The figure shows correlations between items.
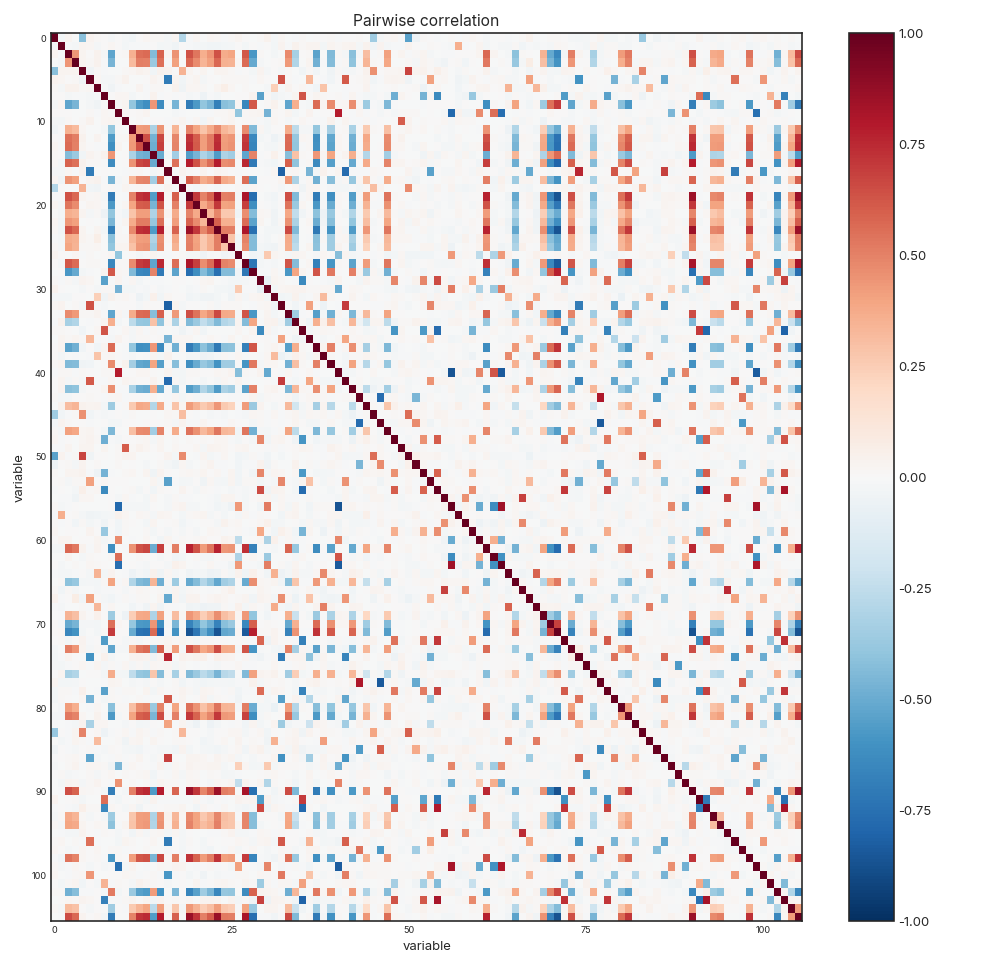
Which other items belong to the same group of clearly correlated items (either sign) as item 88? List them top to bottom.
75
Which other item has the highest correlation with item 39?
71
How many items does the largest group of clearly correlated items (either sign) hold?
41
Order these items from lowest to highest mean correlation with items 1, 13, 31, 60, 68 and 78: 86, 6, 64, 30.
30, 86, 6, 64
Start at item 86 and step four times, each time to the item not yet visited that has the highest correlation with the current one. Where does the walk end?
82
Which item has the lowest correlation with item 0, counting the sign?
50
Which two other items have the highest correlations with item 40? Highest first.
9, 62
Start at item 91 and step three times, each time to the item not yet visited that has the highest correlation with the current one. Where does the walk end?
101
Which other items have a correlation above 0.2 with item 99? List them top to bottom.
26, 30, 56, 63, 87
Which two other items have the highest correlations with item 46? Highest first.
85, 51
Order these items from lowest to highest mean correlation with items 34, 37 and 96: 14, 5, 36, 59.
59, 36, 5, 14
